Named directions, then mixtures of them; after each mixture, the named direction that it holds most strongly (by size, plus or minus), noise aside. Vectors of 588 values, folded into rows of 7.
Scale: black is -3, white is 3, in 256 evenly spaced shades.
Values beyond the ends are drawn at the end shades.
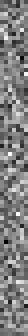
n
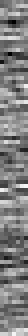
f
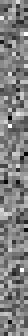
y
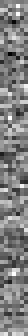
f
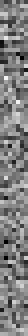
n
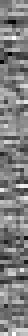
f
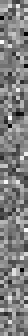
y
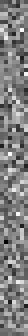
n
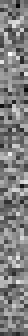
n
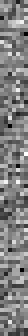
y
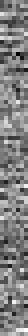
f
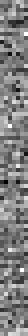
y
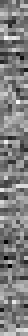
f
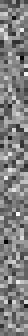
n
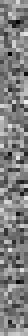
n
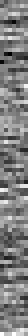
f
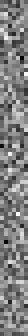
n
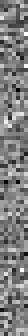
y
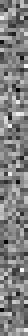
y
